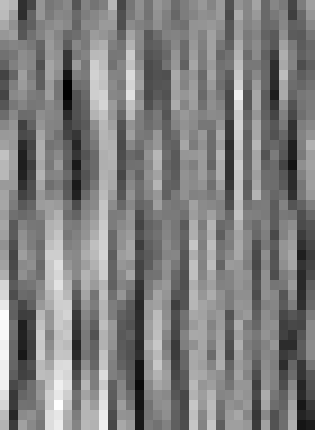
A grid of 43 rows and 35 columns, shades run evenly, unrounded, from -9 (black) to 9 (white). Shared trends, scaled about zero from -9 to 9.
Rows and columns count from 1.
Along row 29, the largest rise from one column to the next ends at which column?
22
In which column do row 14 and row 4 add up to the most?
27
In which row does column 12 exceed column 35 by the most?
43
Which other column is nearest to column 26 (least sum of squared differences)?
33
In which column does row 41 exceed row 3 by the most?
7
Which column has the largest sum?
12
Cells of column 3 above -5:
32
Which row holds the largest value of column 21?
15
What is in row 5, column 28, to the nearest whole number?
0
